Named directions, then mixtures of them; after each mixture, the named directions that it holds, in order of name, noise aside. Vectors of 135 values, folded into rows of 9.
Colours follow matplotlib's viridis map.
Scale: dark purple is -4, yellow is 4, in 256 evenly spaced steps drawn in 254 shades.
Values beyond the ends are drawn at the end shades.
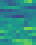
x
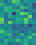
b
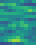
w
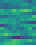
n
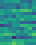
n.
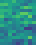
b, n, x.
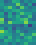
b.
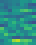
n, w, x.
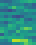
w, x.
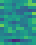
b, n, w.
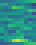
w, x.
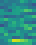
n, w, x.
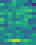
b, n, w.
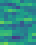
b, n, w.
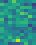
b, w.
